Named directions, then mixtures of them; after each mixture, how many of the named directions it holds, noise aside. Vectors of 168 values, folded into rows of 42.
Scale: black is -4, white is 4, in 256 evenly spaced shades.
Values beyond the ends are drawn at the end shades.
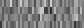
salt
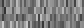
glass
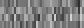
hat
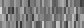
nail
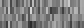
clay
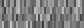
one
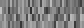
four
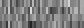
one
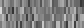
one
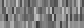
four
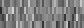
one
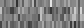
four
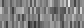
four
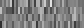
two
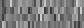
two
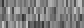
two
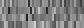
four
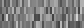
three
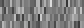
four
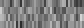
three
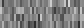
four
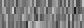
four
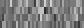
two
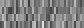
four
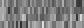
four
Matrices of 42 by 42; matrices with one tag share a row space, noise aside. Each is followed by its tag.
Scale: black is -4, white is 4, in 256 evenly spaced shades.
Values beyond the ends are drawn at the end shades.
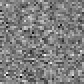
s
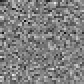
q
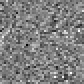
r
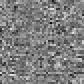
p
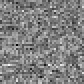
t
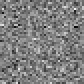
q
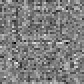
q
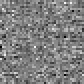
p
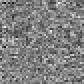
p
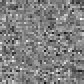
p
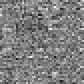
t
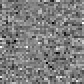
p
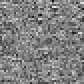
t
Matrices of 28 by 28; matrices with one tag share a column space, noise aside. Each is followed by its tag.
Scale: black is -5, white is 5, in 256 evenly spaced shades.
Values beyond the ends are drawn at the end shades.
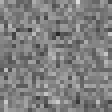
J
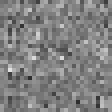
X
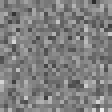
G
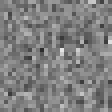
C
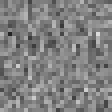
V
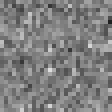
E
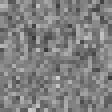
X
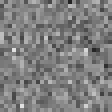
C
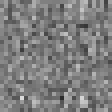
V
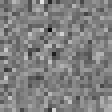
J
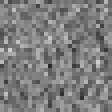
C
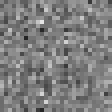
G
